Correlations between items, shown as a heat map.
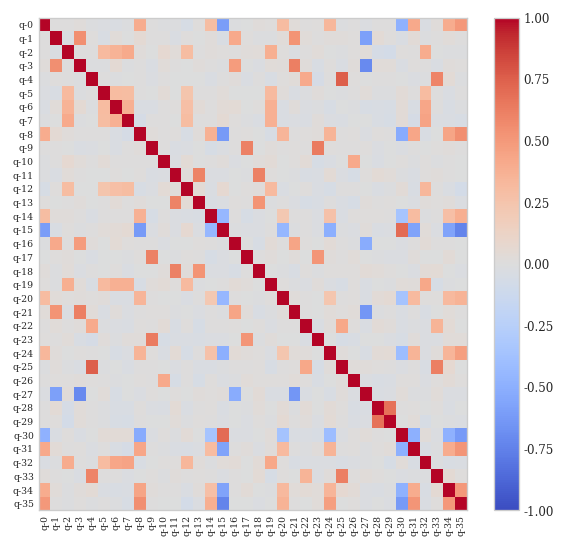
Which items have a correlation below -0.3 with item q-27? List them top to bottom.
q-1, q-3, q-16, q-21
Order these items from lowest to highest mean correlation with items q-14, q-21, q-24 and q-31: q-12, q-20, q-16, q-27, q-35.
q-27, q-12, q-16, q-20, q-35
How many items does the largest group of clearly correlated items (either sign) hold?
10
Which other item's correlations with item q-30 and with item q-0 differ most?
q-15
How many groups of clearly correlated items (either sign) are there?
8
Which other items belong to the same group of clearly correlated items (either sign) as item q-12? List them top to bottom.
q-2, q-5, q-6, q-7, q-19, q-32
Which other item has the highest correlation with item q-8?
q-35
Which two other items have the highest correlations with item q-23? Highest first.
q-9, q-17
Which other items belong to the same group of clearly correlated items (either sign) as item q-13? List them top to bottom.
q-11, q-18
